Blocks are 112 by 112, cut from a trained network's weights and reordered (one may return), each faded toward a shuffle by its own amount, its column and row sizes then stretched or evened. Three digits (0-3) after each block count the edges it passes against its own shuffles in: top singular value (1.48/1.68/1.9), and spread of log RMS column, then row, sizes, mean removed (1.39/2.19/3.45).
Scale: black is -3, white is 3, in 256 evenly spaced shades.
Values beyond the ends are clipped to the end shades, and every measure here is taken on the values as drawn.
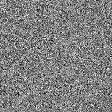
1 0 1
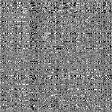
3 1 3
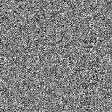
1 1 0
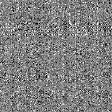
1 1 2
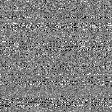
0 0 3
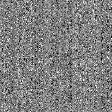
0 2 0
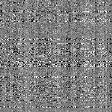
3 1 3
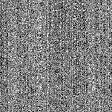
3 1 1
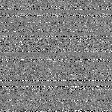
1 0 3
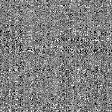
1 1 2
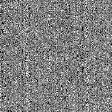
0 2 0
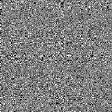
2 2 2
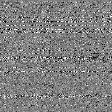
0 1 3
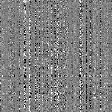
3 3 2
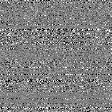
1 1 3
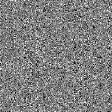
1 2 1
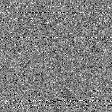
0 0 2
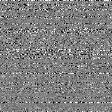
0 0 3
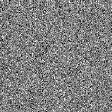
1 2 0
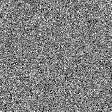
0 0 1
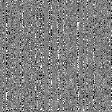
1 3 1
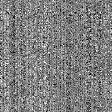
3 2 1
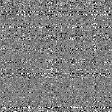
2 2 3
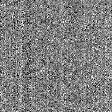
1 2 1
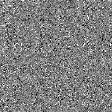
0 2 1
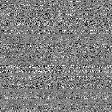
2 1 3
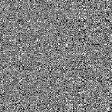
3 2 2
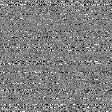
2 0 3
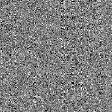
2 2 1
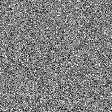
0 0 1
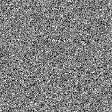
0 0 1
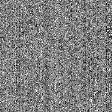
1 2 0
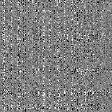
1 3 2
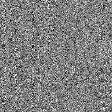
0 2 0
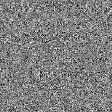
1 0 2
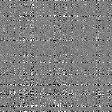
2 3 3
